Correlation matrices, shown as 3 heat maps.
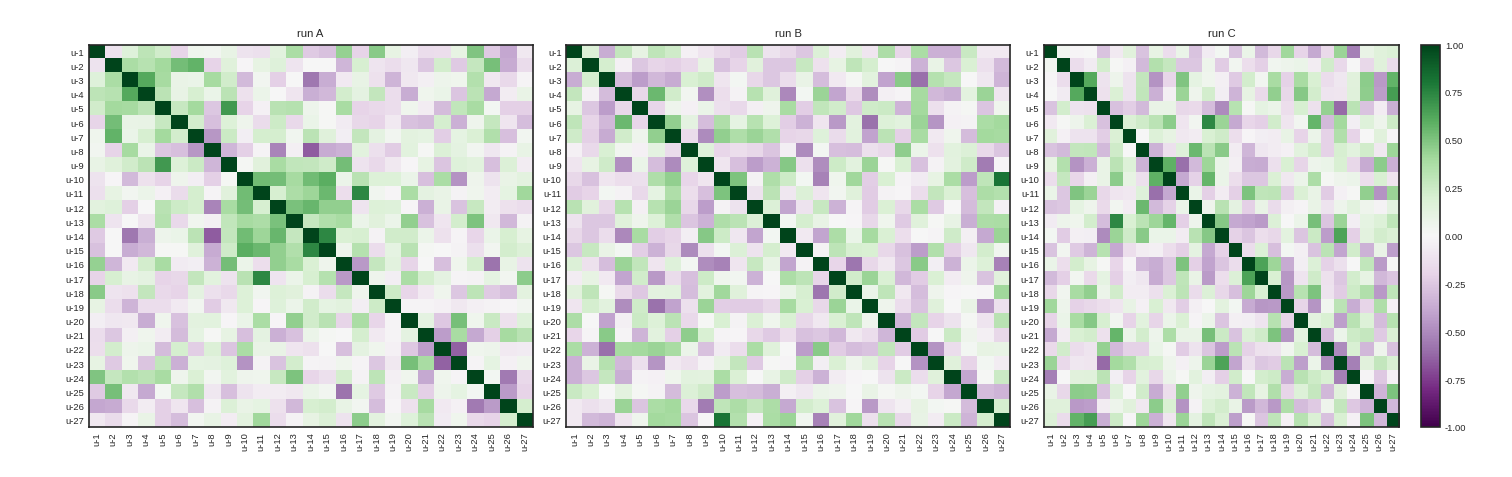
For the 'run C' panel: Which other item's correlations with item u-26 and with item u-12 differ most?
u-9
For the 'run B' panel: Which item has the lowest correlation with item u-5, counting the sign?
u-3
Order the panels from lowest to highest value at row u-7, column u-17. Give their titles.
run B, run C, run A
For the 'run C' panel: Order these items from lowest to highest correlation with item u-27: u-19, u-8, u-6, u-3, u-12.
u-19, u-12, u-6, u-8, u-3
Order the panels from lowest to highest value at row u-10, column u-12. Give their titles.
run C, run B, run A
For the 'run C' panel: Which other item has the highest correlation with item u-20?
u-4
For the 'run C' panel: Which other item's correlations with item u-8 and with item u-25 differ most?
u-16
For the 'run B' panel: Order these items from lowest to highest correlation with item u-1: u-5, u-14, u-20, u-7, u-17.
u-14, u-17, u-5, u-7, u-20
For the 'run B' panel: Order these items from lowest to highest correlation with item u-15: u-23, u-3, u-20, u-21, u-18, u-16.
u-21, u-20, u-16, u-3, u-18, u-23
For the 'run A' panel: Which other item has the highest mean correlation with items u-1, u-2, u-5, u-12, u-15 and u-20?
u-13
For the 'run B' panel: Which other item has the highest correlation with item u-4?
u-6
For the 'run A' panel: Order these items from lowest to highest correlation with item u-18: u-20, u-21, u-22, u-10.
u-20, u-21, u-22, u-10
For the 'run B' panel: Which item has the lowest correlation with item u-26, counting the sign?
u-9
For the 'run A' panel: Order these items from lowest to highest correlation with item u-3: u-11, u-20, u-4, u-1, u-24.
u-20, u-11, u-1, u-24, u-4
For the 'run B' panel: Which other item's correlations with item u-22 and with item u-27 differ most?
u-16
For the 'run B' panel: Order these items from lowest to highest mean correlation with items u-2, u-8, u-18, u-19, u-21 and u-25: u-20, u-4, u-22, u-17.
u-22, u-4, u-20, u-17
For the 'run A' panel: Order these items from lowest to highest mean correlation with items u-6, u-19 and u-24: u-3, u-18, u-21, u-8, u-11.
u-21, u-8, u-11, u-3, u-18
